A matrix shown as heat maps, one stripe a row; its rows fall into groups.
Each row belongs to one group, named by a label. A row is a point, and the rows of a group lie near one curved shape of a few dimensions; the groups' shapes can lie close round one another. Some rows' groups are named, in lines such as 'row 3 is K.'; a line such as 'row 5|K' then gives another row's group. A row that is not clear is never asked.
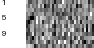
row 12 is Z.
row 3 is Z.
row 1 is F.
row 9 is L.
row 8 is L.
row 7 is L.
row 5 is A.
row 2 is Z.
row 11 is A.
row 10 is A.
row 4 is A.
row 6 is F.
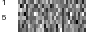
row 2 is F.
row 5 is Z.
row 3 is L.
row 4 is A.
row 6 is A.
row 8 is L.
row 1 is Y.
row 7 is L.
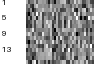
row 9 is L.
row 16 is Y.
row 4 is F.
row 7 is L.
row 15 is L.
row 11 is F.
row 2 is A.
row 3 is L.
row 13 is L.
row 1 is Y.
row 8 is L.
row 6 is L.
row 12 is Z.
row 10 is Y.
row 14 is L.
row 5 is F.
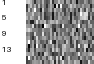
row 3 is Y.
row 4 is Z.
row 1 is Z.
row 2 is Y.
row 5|Z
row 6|A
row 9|Y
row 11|L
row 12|F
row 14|Z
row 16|F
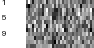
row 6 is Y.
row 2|F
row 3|Z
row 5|L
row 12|L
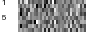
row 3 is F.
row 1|Y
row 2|Z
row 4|F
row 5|A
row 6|Z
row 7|F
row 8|A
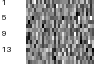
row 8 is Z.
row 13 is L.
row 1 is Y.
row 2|Y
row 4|L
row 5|A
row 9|F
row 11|F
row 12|L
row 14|A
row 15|L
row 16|F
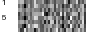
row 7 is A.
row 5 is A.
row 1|L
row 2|A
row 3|A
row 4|L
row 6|A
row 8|F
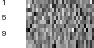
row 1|A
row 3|F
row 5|Y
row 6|Y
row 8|L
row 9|A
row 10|A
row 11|L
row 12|L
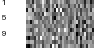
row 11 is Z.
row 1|Y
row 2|Y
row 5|L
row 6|A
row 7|L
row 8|A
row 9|L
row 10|F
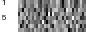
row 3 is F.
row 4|Y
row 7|F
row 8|L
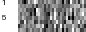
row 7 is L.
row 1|A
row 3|Z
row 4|Z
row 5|Z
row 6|F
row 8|Z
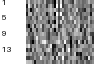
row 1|Y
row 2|Y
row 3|A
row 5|F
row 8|F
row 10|A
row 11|A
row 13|L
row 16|Z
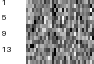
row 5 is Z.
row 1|Z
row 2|L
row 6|Z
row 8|A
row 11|Z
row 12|A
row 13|Y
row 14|L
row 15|L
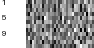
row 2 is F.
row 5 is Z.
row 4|L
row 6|L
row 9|L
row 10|Y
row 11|F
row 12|Z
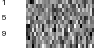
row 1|A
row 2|A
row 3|Z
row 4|A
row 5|F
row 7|F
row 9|Y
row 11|L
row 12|A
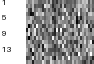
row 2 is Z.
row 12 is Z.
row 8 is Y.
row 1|Z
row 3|F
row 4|A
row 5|Z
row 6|L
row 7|F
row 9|Y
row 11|A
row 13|F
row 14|A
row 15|L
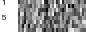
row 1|L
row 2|Z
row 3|Y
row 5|L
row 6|A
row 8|Z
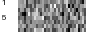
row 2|Z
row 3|A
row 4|A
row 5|L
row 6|A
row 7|L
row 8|L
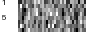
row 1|L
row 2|Y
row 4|A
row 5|A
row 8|A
